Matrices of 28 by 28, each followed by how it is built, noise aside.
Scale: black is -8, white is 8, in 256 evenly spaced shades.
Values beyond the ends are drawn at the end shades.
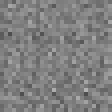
repeating columns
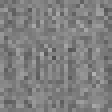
blocks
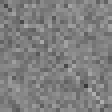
diagonal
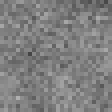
smooth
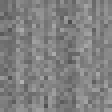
blocks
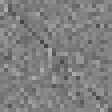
diagonal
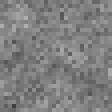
smooth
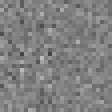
uneven columns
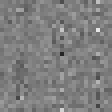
uneven columns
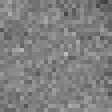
smooth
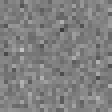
uneven columns
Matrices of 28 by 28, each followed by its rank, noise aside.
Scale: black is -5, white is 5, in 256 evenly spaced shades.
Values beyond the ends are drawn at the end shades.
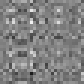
three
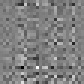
three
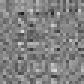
four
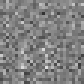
six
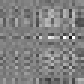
two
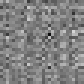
four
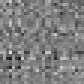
three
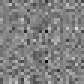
six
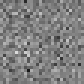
six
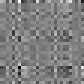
two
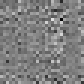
four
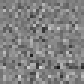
six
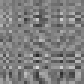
two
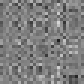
four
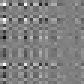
one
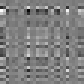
one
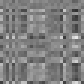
one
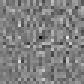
four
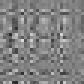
two
